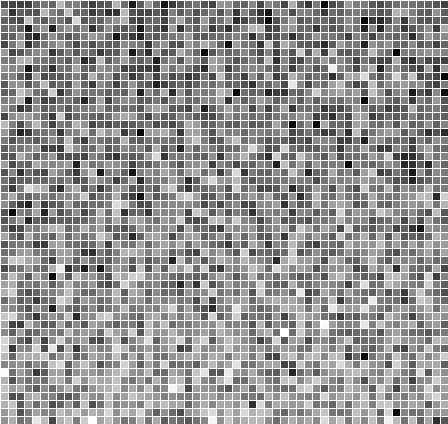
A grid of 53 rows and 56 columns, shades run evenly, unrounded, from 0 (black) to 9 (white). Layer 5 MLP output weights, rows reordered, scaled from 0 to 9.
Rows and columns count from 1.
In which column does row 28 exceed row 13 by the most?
46
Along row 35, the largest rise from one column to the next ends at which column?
8
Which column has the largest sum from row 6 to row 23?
47
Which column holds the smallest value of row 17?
18
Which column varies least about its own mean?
45
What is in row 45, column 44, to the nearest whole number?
2
